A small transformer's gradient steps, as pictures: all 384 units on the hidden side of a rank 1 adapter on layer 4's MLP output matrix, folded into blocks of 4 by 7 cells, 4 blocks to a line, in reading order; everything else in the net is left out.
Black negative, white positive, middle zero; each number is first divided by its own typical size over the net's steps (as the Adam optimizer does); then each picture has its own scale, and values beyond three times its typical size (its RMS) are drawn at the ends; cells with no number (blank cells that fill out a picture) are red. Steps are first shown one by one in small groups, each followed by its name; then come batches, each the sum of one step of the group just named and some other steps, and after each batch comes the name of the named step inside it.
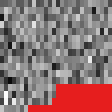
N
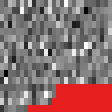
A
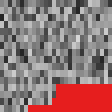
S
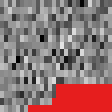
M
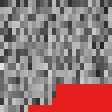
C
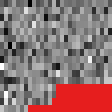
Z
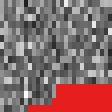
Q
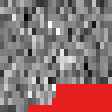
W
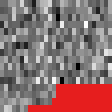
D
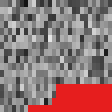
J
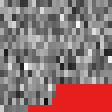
J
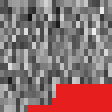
D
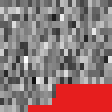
M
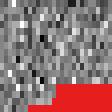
M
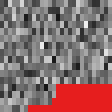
D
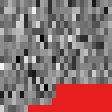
M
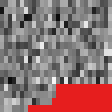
D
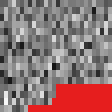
N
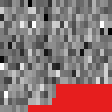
Z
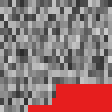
S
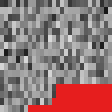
C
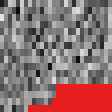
A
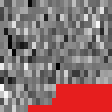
Z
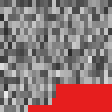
Z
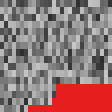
S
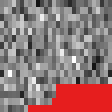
W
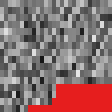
Q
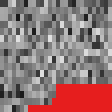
J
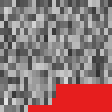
N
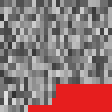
N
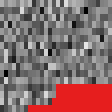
A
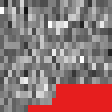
W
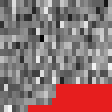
D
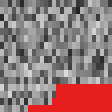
S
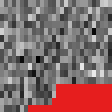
Q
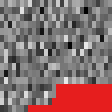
A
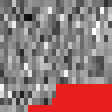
S
